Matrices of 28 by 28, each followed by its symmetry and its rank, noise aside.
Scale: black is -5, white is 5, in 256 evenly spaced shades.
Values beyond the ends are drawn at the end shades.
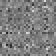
no symmetry, rank four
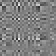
no symmetry, rank two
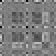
symmetric, rank two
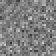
symmetric, rank four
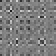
symmetric, rank two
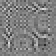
symmetric, rank three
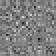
symmetric, rank four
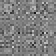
no symmetry, rank four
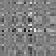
antisymmetric, rank two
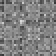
symmetric, rank four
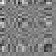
symmetric, rank two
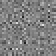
antisymmetric, rank four
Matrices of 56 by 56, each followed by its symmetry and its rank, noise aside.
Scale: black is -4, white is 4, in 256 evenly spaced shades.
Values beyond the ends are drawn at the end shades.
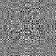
antisymmetric, rank four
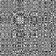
symmetric, rank four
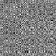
no symmetry, rank six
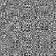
no symmetry, rank eight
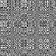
symmetric, rank four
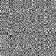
no symmetry, rank eight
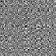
no symmetry, rank six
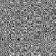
no symmetry, rank eight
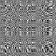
no symmetry, rank four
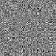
antisymmetric, rank eight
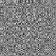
no symmetry, rank six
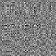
no symmetry, rank six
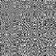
antisymmetric, rank six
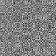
symmetric, rank six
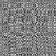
antisymmetric, rank four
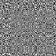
antisymmetric, rank four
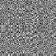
no symmetry, rank six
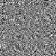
antisymmetric, rank eight
